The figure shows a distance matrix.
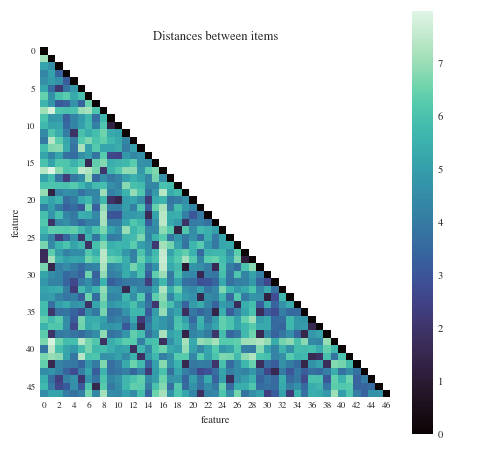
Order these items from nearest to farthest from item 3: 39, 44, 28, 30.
30, 44, 28, 39
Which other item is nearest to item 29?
19
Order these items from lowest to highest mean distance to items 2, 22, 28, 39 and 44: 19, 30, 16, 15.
30, 19, 15, 16
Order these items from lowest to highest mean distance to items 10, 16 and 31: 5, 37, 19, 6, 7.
37, 7, 19, 5, 6
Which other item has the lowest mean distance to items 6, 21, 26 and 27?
34
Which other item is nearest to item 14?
22
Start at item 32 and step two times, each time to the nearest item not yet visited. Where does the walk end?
4
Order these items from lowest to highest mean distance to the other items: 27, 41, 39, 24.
27, 41, 24, 39
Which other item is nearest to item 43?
31
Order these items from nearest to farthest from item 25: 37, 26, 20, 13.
20, 26, 37, 13
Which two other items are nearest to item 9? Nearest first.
10, 20
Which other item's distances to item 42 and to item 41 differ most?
1
